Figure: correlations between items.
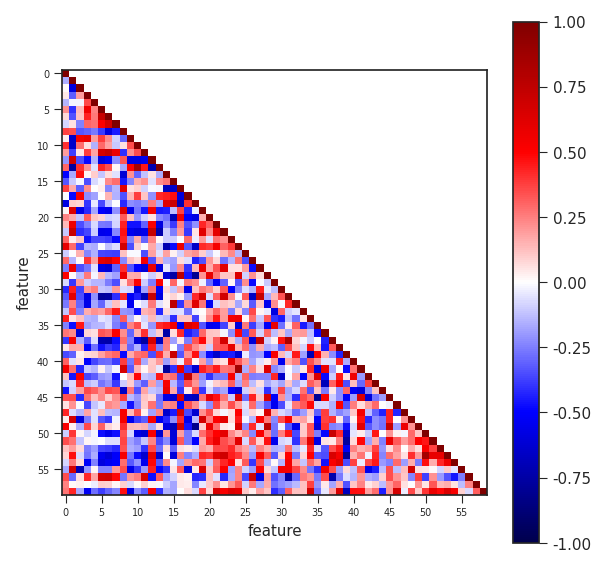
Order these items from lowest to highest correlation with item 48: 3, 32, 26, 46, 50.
3, 26, 46, 32, 50
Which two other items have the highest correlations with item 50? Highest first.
53, 37
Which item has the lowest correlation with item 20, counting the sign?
15
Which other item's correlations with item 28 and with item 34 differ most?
46
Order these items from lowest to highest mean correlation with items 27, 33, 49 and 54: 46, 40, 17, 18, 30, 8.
17, 18, 40, 46, 30, 8
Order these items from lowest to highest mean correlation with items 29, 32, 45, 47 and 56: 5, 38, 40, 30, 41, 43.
43, 38, 30, 40, 5, 41
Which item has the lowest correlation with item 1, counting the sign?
13
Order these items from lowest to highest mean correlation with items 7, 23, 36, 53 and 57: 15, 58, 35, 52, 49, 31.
35, 15, 31, 52, 49, 58
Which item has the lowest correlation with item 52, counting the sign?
39
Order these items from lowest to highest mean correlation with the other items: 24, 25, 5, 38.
5, 25, 38, 24
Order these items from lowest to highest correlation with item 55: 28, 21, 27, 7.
28, 7, 21, 27
